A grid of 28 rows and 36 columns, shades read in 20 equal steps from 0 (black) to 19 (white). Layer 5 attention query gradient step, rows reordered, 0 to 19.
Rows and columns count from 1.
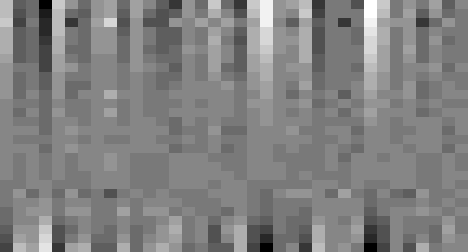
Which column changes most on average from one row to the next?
6
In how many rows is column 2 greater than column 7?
4
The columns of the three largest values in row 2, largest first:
29, 21, 24
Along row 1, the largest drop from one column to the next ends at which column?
25
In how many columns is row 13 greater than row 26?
18
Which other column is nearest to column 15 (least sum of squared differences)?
22
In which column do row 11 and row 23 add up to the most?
9
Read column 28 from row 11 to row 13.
10 9 10
